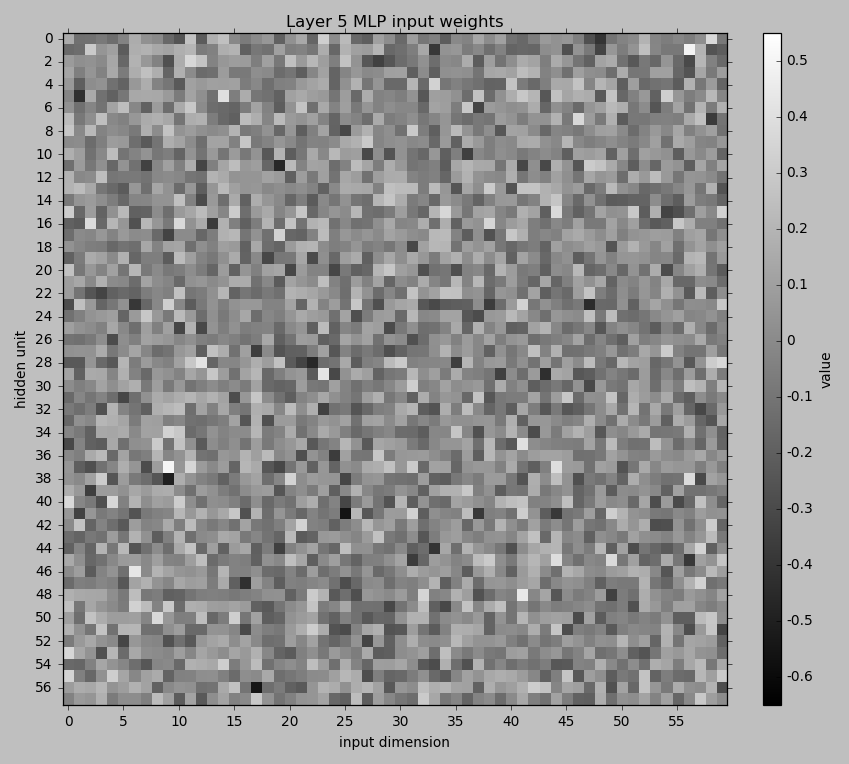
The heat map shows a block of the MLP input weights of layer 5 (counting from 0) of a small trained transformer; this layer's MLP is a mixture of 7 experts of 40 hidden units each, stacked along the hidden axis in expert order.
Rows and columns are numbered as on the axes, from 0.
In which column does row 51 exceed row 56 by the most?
17
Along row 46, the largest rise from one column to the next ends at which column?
6
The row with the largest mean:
56
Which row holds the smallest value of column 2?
39
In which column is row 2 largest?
11
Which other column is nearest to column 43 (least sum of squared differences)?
1
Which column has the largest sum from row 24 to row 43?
10
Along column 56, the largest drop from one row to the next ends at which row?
2
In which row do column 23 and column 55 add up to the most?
16
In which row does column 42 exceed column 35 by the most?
13
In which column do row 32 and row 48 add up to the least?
26
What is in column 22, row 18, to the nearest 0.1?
0.2
